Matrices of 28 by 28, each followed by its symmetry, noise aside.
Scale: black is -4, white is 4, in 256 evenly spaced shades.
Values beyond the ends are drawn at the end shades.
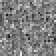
same after a half turn.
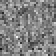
same after a half turn.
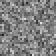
mirrored top to bottom.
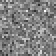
no symmetry.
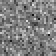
antisymmetric.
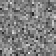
antisymmetric.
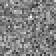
no symmetry.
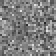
mirrored top to bottom.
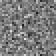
mirrored top to bottom.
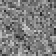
symmetric across the other diagonal.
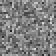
antisymmetric.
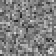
symmetric.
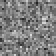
antisymmetric.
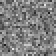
antisymmetric.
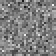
same after a half turn.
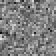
antisymmetric.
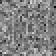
mirrored top to bottom.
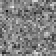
antisymmetric.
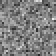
no symmetry.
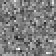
symmetric across the other diagonal.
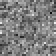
same after a half turn.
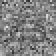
mirrored left to right.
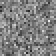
no symmetry.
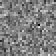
no symmetry.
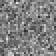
mirrored top to bottom.
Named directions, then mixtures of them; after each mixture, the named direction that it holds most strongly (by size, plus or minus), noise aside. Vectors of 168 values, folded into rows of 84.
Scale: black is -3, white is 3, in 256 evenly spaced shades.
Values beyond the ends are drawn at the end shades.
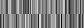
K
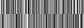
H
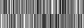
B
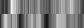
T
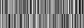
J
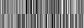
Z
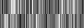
T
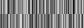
J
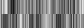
T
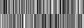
B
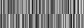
J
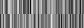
K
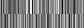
Z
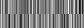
J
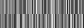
Z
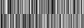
J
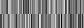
K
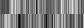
T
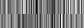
Z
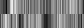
T
